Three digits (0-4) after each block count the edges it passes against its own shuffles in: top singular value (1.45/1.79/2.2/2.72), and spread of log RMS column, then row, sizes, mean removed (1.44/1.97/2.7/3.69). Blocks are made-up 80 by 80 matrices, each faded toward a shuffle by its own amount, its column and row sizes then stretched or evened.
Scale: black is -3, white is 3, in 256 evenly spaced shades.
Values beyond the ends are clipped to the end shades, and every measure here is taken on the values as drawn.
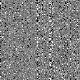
2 3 0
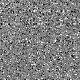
2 0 1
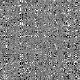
2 3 2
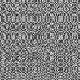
4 0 2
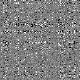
1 3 3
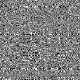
2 1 3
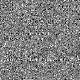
1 1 1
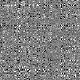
2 3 3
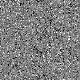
0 2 0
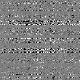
3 2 4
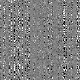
3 4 1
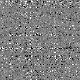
1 2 3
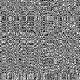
4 1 0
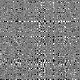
3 3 3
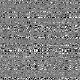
2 2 4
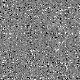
0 1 2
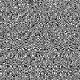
3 0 2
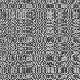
4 1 1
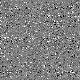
0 1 2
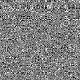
3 0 2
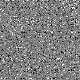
1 0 2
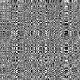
4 3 3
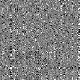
3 2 1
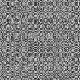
4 3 0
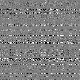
3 1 4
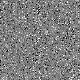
0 2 0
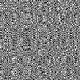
3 0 0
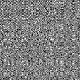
3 1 1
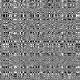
4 3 4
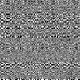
4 1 4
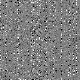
0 3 1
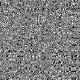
2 1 2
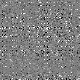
2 2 3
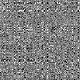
3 3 2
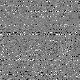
1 0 3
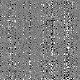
1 4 2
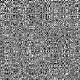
3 2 2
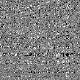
0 2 3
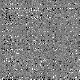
0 2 3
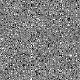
2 2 1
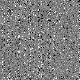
1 3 0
